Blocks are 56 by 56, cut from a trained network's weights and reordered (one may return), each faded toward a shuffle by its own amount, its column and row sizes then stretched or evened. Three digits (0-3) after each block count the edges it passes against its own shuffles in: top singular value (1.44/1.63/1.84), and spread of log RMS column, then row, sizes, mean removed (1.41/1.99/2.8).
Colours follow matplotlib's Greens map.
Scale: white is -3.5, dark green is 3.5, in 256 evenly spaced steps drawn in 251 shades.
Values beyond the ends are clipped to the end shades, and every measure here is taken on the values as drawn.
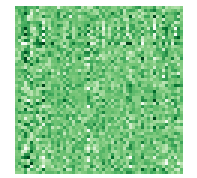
3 3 1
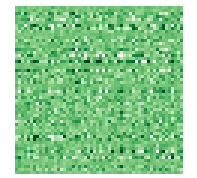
2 1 3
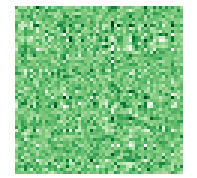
1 2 2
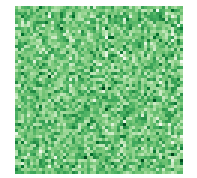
1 1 0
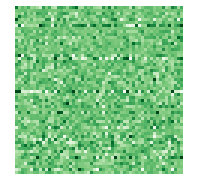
0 0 3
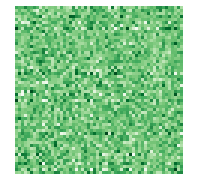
0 0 2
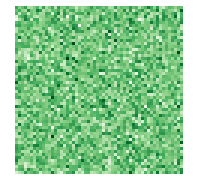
1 2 0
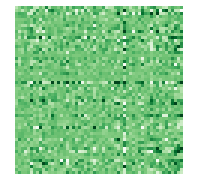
1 2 3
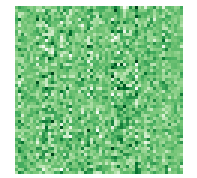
0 3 0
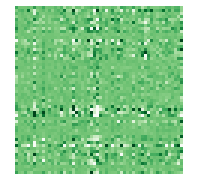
0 3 3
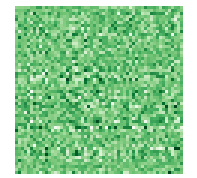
3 1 2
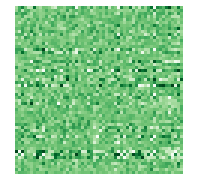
3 1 3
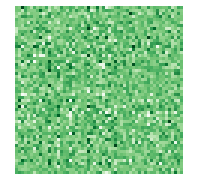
0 2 2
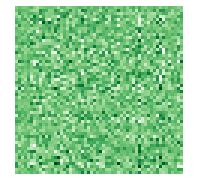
1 2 2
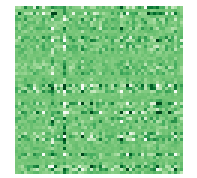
3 2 3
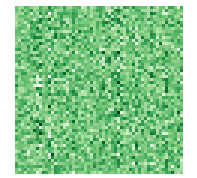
2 2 0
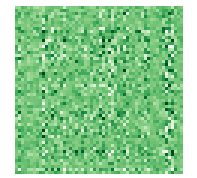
2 3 2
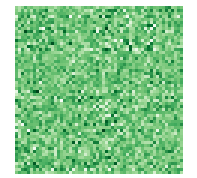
0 1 2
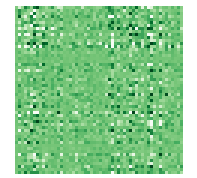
1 3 3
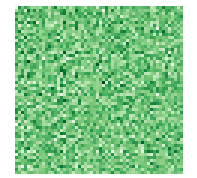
3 2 1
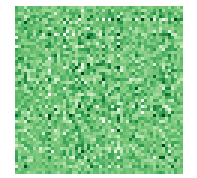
0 2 2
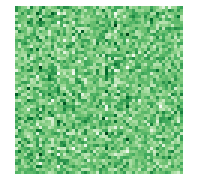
1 2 0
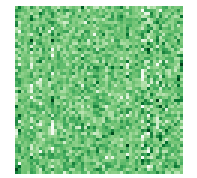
0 3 0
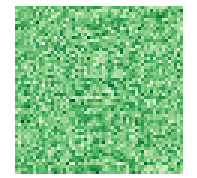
2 0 0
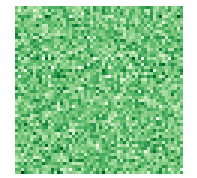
0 0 1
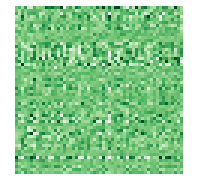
3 1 3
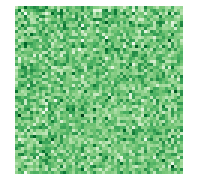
1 1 0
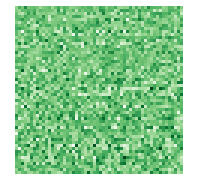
1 0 2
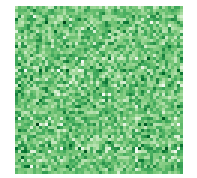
0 0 2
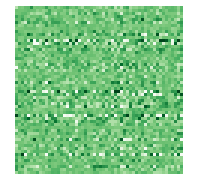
0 1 3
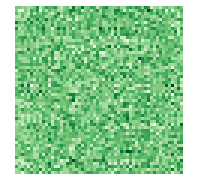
2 1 1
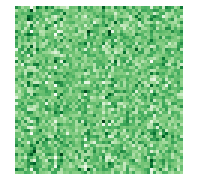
1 2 1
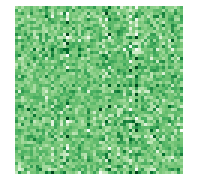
1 2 1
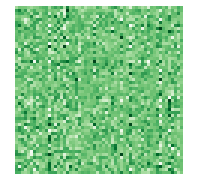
0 3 1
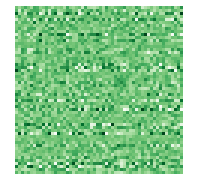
3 0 3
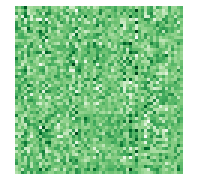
2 3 0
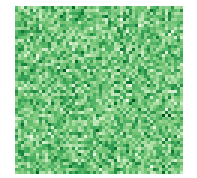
1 0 0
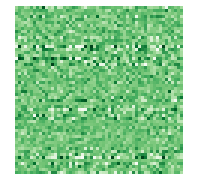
1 0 3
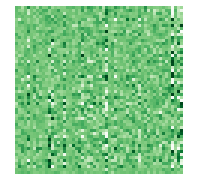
2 3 1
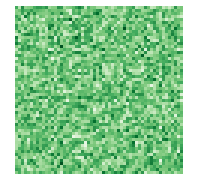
2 0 0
